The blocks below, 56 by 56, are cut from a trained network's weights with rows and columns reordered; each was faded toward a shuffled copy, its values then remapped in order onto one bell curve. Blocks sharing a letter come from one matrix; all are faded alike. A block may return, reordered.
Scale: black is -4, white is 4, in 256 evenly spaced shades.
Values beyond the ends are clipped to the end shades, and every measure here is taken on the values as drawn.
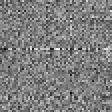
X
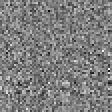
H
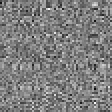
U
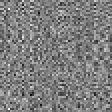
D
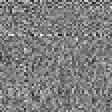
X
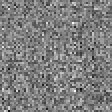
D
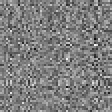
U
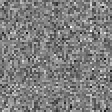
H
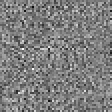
D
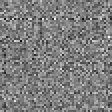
X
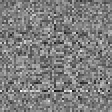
X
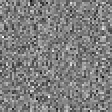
D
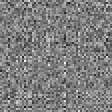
D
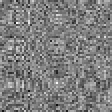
D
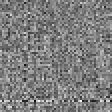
X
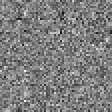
H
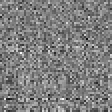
X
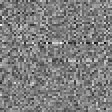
X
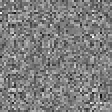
U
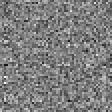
H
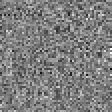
H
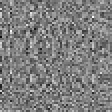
D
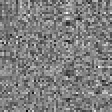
U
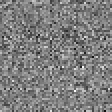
U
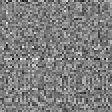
X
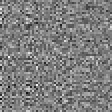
D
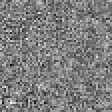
H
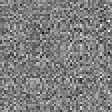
D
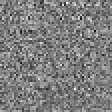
U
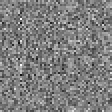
H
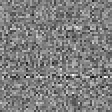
X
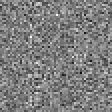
D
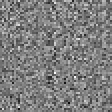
D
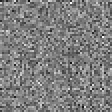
H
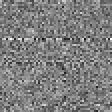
X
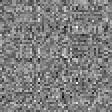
D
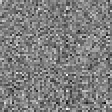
H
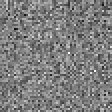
D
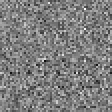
H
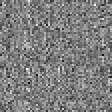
D
